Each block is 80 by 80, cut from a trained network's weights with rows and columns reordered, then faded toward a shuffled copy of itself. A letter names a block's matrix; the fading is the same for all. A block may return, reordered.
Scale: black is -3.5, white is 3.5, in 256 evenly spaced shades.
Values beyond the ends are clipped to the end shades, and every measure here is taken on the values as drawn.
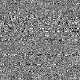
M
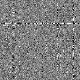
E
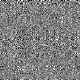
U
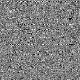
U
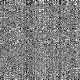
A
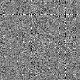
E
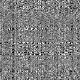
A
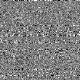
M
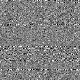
U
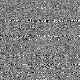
U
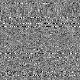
U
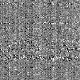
A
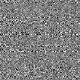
M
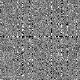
E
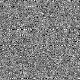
U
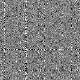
E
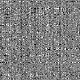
A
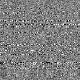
U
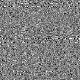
U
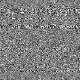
M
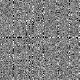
E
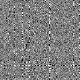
E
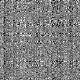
A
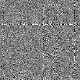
E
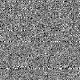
U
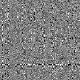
E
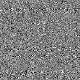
M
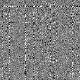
E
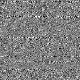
M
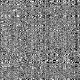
A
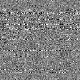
U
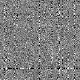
E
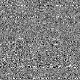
M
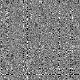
E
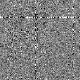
E
